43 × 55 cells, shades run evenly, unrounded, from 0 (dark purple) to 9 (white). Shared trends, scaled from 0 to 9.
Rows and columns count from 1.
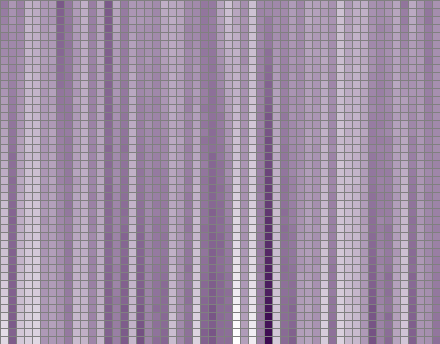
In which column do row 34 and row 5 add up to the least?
34
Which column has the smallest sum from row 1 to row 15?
14
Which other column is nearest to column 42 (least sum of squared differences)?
55
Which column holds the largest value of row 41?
30
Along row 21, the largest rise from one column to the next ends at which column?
35
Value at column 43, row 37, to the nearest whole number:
7
